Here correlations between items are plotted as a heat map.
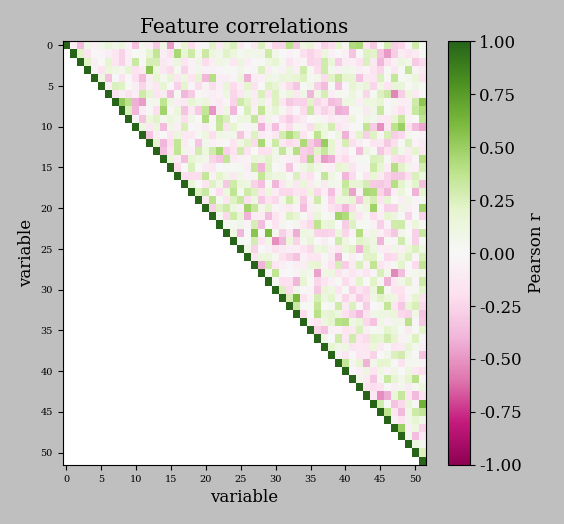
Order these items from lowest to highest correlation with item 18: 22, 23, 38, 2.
38, 22, 2, 23
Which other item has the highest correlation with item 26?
20
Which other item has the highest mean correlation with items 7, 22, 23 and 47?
9
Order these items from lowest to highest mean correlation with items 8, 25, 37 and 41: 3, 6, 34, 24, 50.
24, 34, 6, 3, 50
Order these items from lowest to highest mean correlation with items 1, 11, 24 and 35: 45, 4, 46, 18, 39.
45, 4, 46, 39, 18
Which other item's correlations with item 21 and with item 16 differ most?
40
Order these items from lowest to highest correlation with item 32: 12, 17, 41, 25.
12, 25, 17, 41
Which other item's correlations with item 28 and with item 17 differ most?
47
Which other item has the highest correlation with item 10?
48
